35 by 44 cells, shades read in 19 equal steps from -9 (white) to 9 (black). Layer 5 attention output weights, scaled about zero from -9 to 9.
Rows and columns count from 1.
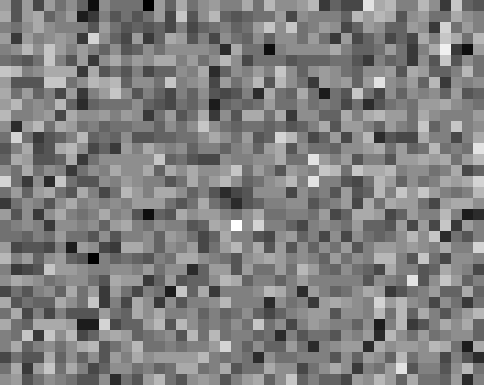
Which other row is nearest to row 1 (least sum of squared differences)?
24
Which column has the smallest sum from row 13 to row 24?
44
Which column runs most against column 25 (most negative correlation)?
16
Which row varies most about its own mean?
1
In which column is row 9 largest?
30
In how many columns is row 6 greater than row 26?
25
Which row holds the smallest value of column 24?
21
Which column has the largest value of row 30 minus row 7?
9
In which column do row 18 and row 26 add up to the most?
10
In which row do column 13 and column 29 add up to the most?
13
